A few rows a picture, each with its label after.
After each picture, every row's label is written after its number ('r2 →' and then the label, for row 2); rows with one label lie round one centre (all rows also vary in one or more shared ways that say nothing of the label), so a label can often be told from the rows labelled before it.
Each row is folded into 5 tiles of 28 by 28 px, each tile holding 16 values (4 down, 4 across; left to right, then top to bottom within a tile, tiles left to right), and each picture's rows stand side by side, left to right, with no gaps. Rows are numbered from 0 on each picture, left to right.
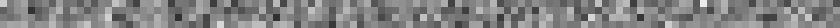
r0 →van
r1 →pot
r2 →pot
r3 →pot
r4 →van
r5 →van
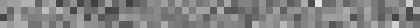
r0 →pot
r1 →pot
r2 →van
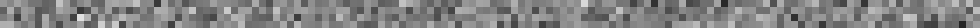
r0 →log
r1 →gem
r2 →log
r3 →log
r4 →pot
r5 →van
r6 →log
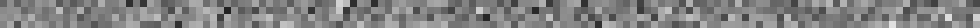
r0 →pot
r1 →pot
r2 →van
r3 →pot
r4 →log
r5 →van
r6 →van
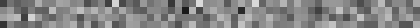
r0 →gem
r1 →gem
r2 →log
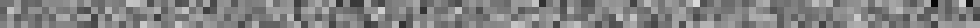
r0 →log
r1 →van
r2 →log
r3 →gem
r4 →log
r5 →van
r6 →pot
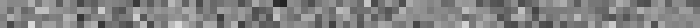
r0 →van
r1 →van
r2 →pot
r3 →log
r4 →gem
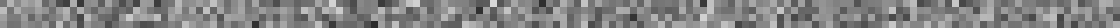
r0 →pot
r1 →gem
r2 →log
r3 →gem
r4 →pot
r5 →pot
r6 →gem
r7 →log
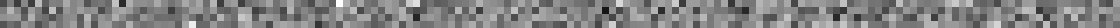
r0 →gem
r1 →log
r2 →log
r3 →gem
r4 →gem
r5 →pot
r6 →van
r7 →gem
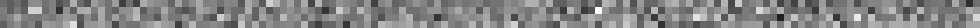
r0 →gem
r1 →log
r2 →pot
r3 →van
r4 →van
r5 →pot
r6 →gem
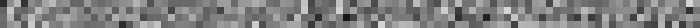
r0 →log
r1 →van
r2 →pot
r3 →gem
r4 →log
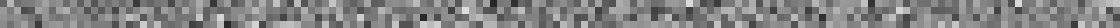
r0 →pot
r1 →log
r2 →log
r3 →van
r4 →van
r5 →gem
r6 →pot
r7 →log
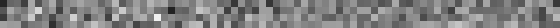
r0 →gem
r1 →pot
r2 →gem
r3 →van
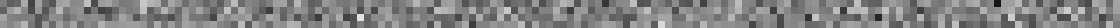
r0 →pot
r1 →log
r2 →log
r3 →gem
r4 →gem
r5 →pot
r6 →log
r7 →gem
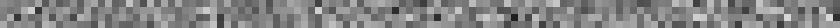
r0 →log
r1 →pot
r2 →pot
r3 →log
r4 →van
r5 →pot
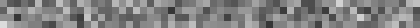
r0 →van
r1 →van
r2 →log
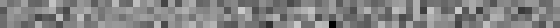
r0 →gem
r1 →log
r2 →gem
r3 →gem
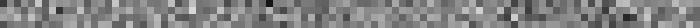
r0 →gem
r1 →gem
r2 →gem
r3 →pot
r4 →gem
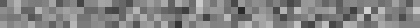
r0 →pot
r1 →pot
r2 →gem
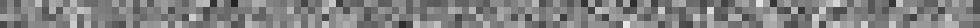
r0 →gem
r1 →van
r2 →log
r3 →gem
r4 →van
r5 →log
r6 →van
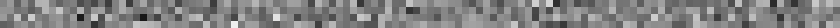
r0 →pot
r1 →van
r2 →log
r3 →van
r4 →gem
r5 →van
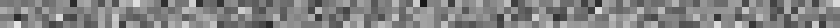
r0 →log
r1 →log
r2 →gem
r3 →pot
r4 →van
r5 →log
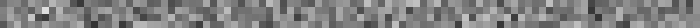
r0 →log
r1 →van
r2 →log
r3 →log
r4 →pot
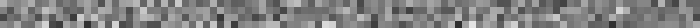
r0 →log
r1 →pot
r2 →log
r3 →van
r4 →pot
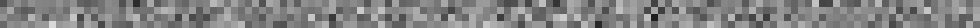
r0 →van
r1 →gem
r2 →gem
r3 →van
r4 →pot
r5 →gem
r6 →gem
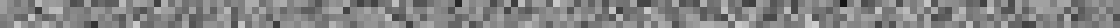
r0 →log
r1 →gem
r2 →van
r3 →pot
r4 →gem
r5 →van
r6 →pot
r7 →pot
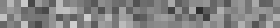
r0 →pot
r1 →gem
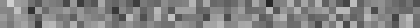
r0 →pot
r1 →gem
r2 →pot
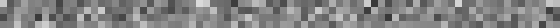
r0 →gem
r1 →van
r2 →pot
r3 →log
